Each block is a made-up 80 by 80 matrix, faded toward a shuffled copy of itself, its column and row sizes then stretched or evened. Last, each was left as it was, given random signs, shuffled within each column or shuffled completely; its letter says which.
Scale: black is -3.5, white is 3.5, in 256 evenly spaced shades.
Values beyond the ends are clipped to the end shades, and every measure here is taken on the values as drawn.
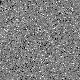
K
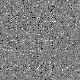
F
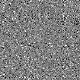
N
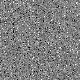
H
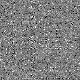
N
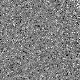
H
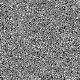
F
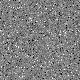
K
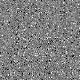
N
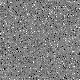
K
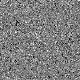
F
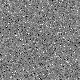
K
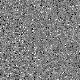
N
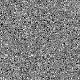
N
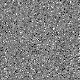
F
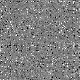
N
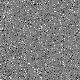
H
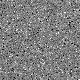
K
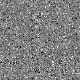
N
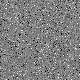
K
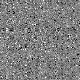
N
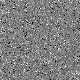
H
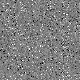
H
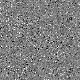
N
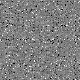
N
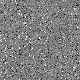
H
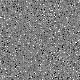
H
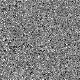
F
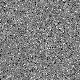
K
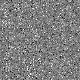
H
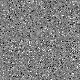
F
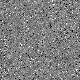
H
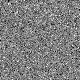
K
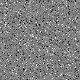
H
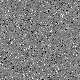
K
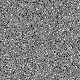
K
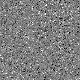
H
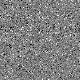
F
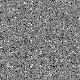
F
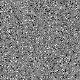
F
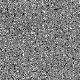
F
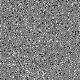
H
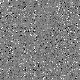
N
